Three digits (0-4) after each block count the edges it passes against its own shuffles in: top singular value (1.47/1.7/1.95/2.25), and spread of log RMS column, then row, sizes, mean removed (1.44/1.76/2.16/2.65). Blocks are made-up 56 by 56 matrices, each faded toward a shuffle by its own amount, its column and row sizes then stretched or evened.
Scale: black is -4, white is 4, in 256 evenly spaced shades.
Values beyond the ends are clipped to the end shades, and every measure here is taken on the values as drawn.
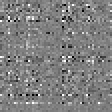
3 3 4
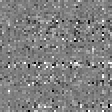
0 3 4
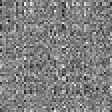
4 3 1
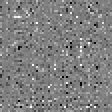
1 3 2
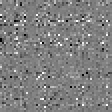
1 3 3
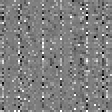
4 4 0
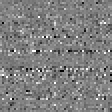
1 0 4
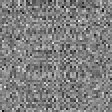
4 1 1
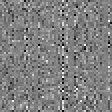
4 4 0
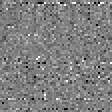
3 0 3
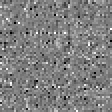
2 1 1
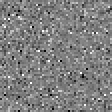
0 1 0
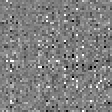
0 3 2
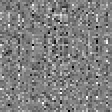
3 3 0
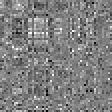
4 3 1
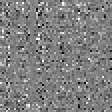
2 3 2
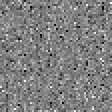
0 2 0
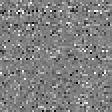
1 0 3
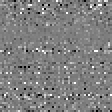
0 0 4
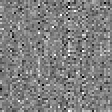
3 3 0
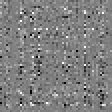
1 4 3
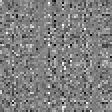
3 4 1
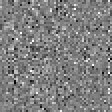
3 1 0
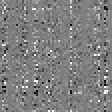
2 4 2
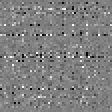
2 1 4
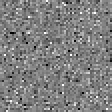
1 1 1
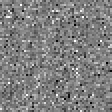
0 0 1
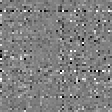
2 3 3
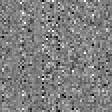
0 3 0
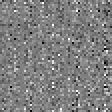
1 4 1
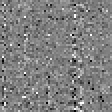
2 3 1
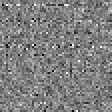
1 0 3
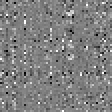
2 4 2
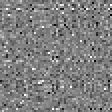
3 0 1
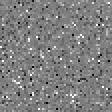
0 1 0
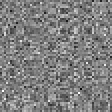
4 1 0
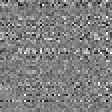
3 2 4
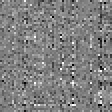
3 4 1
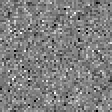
1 1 0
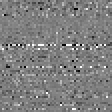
3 0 4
